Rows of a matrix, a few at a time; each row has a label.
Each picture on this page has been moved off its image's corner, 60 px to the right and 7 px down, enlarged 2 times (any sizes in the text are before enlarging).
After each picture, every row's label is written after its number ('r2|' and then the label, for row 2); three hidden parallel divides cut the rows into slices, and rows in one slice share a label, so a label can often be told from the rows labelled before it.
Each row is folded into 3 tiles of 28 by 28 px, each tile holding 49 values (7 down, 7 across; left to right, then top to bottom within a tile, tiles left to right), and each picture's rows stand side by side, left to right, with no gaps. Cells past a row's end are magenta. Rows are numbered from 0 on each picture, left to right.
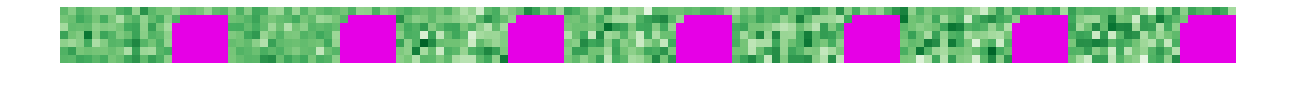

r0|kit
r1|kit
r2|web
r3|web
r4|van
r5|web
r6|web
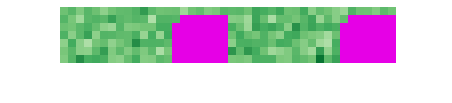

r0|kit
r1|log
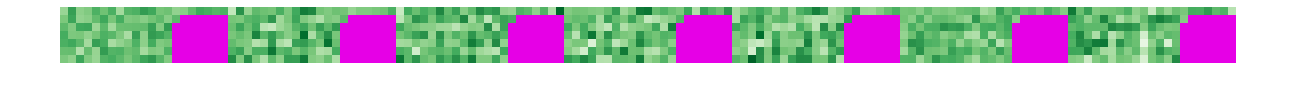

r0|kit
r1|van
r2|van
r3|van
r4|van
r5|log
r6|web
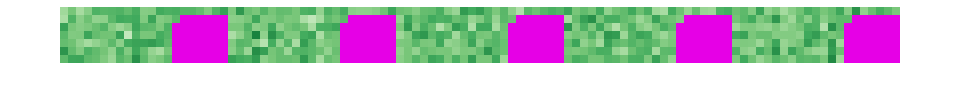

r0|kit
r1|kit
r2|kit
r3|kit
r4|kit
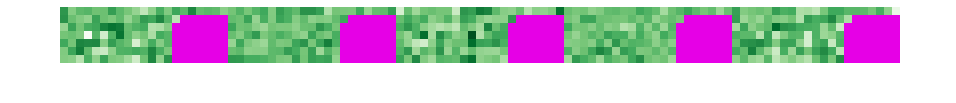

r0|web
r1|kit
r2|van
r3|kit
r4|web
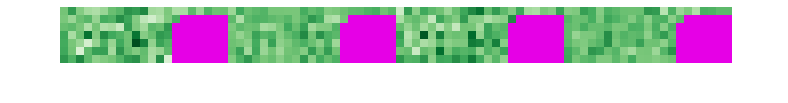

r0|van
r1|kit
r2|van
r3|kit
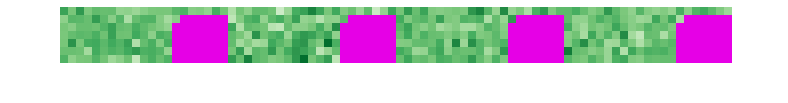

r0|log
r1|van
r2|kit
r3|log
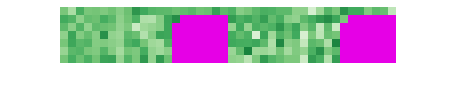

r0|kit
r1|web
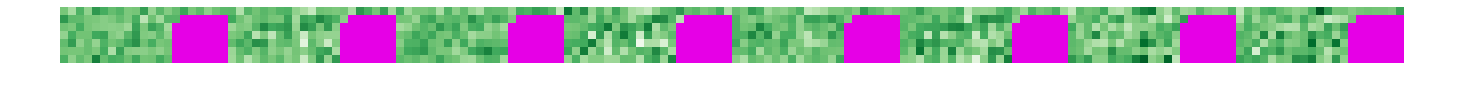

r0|kit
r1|web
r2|log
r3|web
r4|log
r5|web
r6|van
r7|van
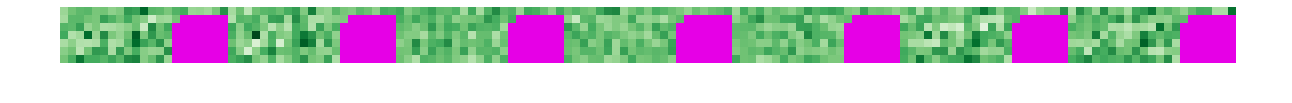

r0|van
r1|van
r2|log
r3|kit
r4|kit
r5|van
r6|van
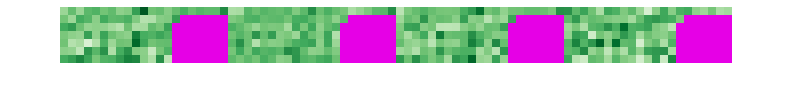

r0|van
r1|kit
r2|van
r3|web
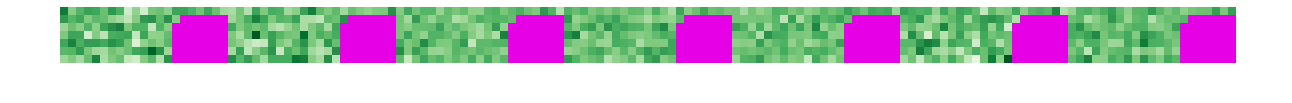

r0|web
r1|van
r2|log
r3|log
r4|log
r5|web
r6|kit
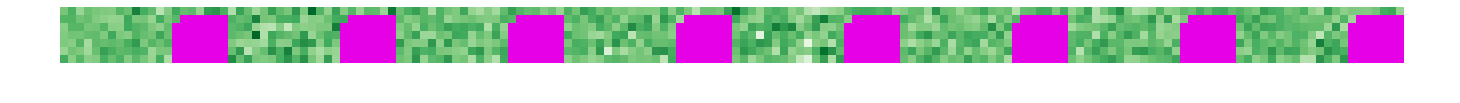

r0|kit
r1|van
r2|log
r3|log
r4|web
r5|kit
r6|log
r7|log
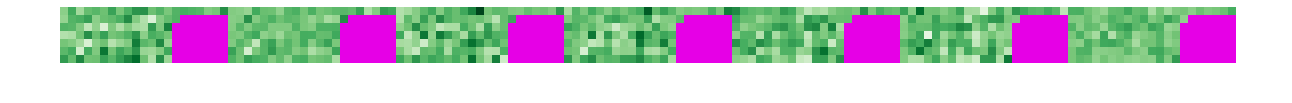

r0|van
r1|kit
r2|van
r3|van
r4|web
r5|web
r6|log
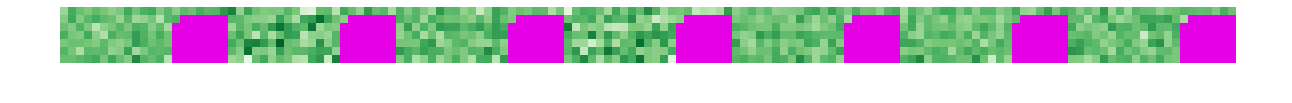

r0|kit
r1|web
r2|log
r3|van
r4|kit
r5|kit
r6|log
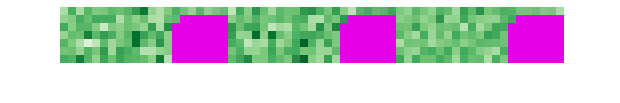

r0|van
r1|van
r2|kit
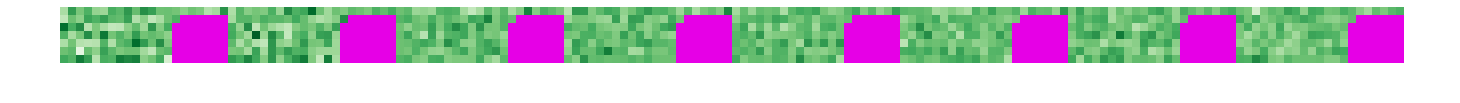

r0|van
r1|van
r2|log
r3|kit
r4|kit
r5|kit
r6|kit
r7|kit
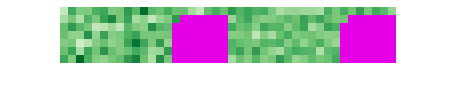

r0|van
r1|log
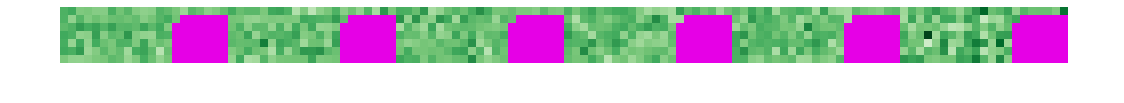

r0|log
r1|log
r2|kit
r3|log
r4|log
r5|van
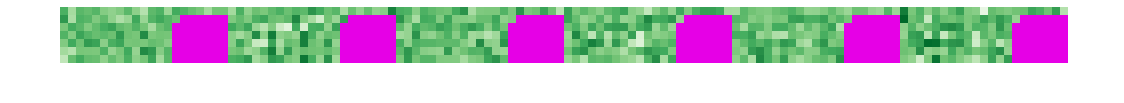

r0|log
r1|van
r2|log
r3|web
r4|log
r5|web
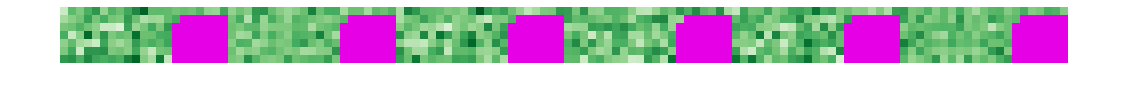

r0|van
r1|kit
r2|van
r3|web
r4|van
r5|log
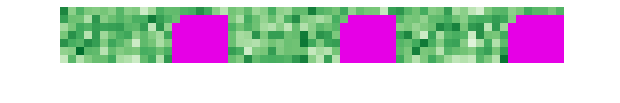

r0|web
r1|van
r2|web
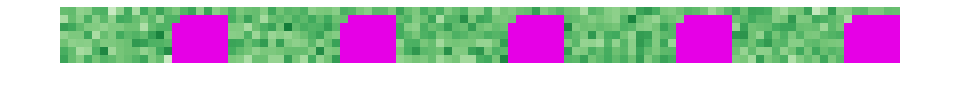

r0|kit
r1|log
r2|log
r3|kit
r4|log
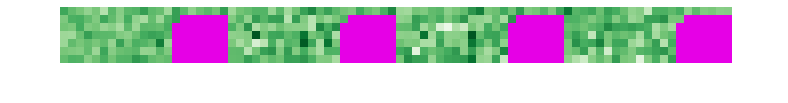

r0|kit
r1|van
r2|van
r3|web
